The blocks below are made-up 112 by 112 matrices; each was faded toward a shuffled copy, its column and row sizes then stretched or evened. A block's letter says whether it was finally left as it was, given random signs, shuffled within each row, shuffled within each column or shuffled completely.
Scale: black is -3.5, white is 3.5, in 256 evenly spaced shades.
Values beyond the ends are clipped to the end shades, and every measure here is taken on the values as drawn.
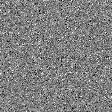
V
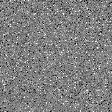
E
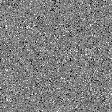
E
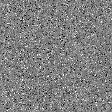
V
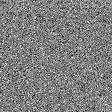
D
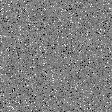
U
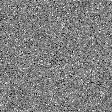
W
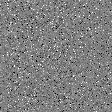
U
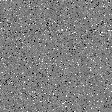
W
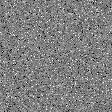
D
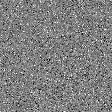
U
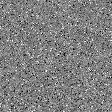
W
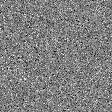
D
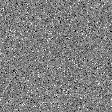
W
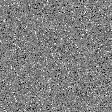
D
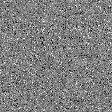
E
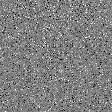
E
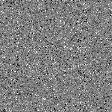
V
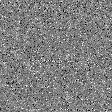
W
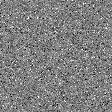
W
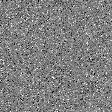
U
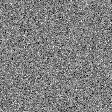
U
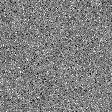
D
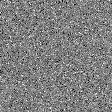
D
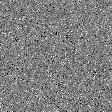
W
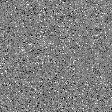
E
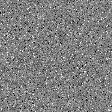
U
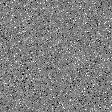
D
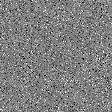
U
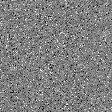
E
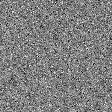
D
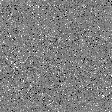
V
